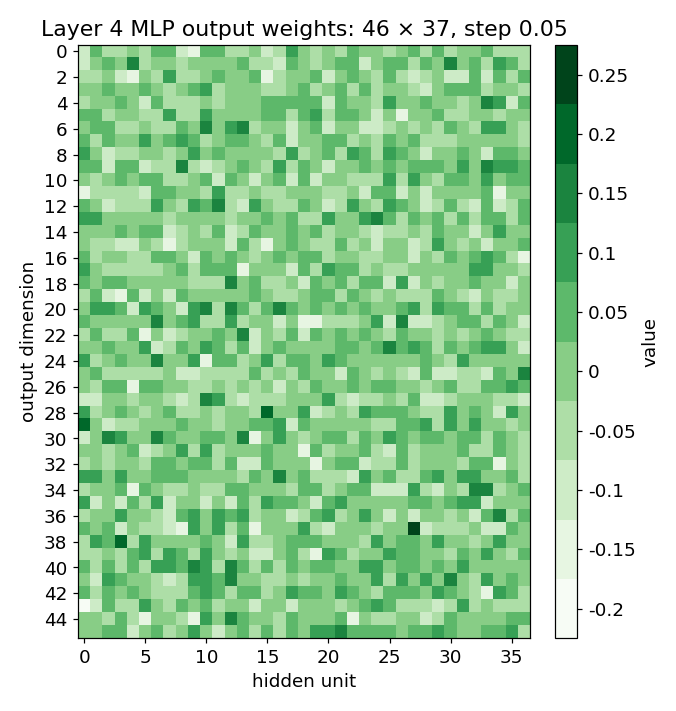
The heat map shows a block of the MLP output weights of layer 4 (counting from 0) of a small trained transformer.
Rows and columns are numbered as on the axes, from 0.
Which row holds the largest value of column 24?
13
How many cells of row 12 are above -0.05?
19
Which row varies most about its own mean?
37
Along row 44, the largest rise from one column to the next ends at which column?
10
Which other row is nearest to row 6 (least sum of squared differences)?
16
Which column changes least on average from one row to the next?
32
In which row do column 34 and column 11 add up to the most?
36
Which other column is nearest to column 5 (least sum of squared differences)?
2
